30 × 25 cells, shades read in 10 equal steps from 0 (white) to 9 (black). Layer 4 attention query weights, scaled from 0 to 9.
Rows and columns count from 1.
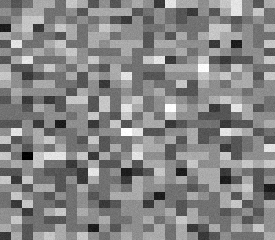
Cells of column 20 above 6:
2
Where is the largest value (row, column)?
20, 3
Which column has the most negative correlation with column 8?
9
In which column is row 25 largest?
15
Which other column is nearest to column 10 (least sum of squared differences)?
7
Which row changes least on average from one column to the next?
12
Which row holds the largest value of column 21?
23
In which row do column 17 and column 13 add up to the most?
22
